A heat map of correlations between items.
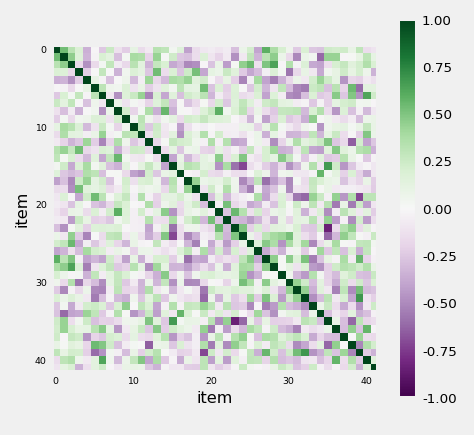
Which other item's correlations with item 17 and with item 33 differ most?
29
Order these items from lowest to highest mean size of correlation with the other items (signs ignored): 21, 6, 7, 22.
7, 21, 22, 6
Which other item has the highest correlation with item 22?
20
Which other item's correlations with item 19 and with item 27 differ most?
39
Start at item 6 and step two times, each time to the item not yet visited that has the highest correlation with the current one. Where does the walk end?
36
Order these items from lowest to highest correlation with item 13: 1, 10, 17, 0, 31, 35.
31, 17, 35, 10, 0, 1
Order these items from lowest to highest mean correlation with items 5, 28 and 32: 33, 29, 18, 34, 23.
33, 34, 18, 29, 23
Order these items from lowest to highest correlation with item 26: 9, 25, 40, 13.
13, 9, 25, 40
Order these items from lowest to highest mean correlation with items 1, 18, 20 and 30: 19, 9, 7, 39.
19, 7, 9, 39
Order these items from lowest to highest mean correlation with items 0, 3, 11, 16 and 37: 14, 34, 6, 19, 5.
34, 19, 6, 5, 14
